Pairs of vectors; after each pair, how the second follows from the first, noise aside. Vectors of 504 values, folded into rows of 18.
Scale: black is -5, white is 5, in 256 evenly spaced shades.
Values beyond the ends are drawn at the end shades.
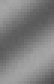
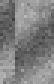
wrapped around.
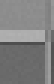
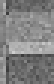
wrapped around.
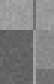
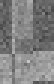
wrapped around.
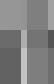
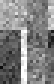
scaled up.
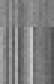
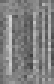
wrapped around.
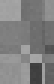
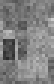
wrapped around.
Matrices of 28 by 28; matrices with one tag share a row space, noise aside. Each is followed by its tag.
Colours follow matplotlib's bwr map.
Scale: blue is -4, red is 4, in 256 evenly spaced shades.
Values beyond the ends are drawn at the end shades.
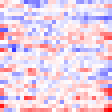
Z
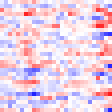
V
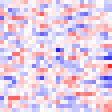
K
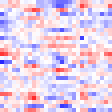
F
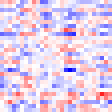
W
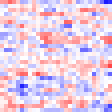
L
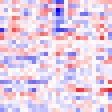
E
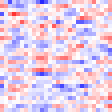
K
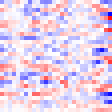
V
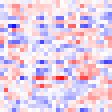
K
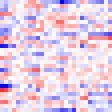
F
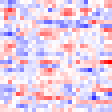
L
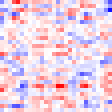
K
